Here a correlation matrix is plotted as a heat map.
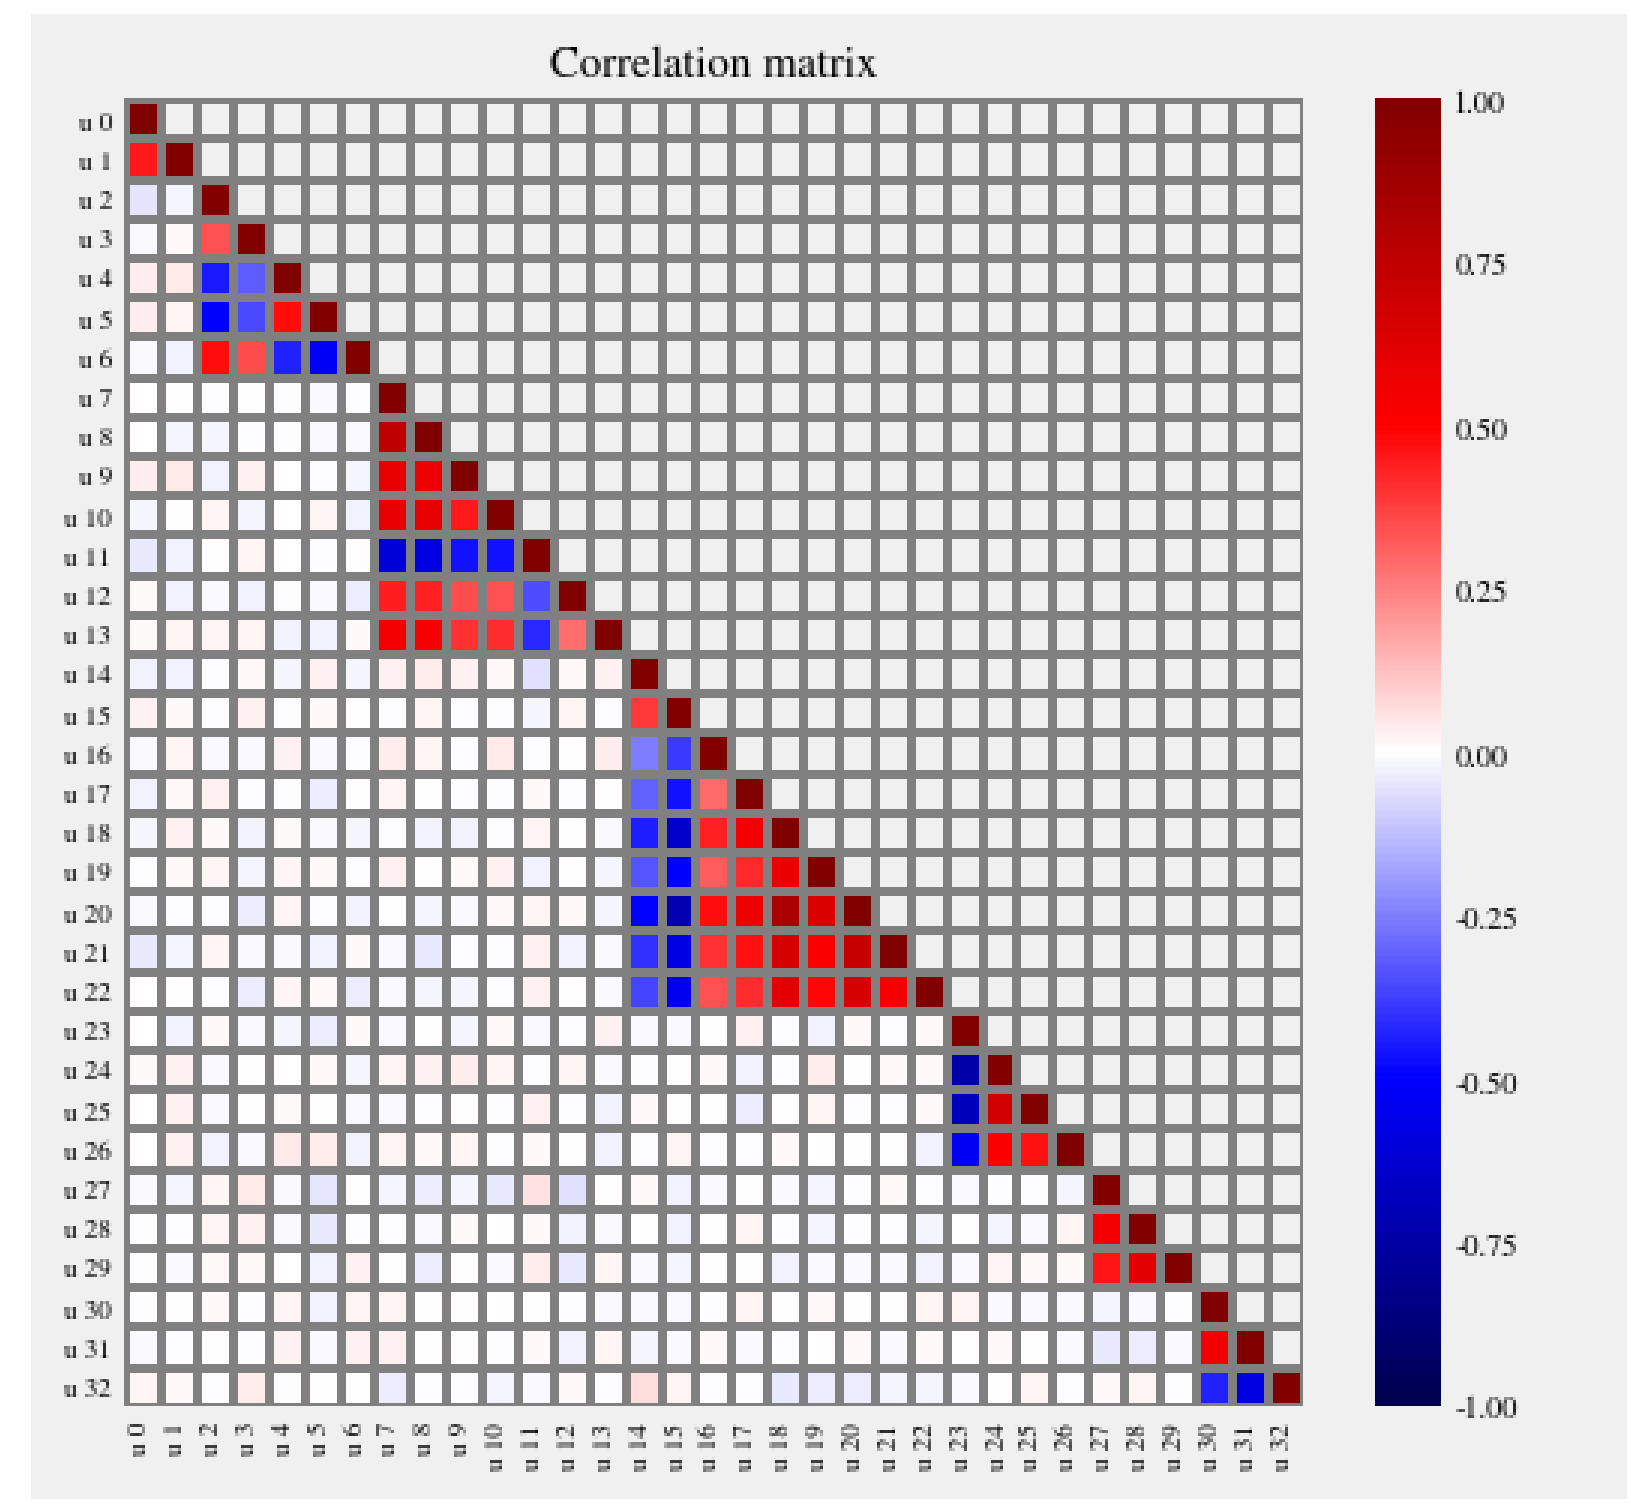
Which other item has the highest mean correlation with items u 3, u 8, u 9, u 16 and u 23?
u 7
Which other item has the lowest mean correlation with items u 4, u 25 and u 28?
u 23
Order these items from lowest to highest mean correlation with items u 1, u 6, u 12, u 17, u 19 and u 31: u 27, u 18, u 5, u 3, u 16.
u 5, u 27, u 3, u 16, u 18
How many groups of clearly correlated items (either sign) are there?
7
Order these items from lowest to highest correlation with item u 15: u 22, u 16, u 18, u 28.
u 18, u 22, u 16, u 28
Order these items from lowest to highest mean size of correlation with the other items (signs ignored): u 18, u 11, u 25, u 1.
u 1, u 25, u 11, u 18
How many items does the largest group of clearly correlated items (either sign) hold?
9
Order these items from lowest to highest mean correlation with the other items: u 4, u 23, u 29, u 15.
u 15, u 23, u 4, u 29
